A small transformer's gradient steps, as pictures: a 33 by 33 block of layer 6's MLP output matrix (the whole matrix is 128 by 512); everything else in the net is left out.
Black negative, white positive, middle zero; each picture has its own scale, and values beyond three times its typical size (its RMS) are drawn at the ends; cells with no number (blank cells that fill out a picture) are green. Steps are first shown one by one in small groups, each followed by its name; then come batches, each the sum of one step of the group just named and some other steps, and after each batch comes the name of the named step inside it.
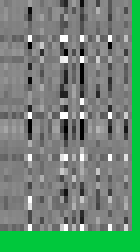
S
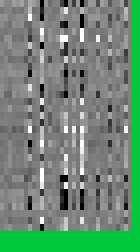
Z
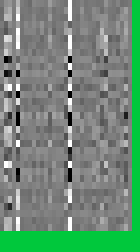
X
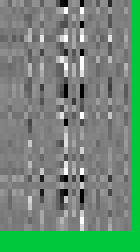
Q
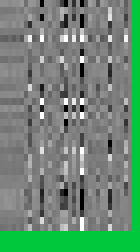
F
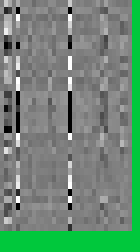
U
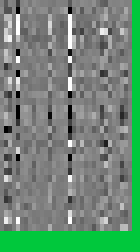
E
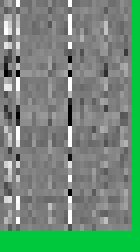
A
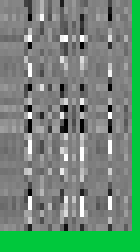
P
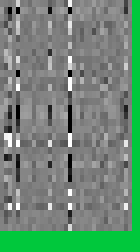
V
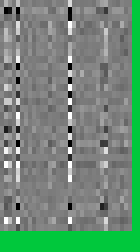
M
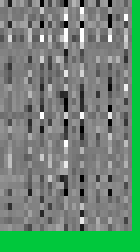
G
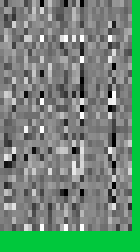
F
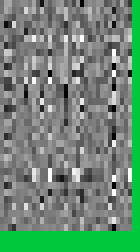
F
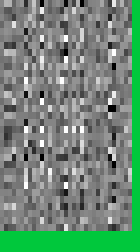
Z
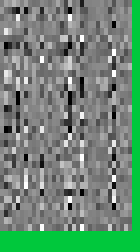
U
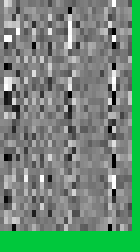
E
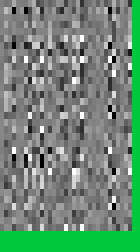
S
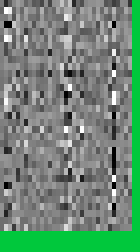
X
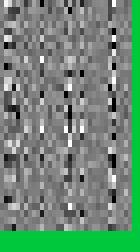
V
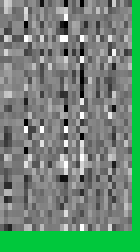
S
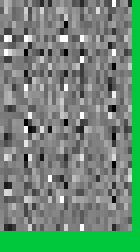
S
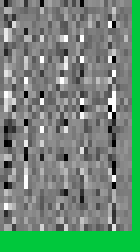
F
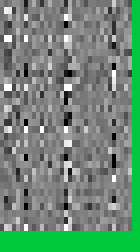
X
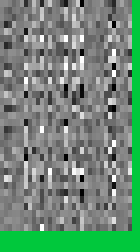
Q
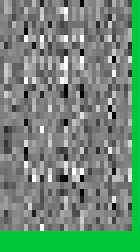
Q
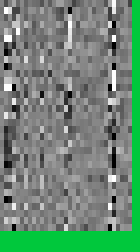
E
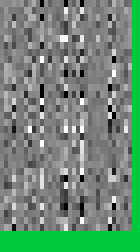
Z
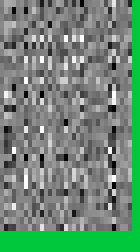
F
